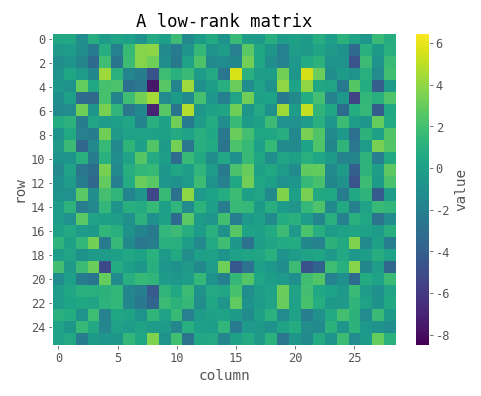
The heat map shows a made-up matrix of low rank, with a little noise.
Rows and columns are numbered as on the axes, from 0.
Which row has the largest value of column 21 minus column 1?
6
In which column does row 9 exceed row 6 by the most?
8
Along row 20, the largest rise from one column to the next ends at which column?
4
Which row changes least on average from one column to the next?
18
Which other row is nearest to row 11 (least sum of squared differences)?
20
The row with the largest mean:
3
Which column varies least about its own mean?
17
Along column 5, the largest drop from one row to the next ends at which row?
5
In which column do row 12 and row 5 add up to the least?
25
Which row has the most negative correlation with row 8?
19
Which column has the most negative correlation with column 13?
7
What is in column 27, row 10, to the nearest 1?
-2
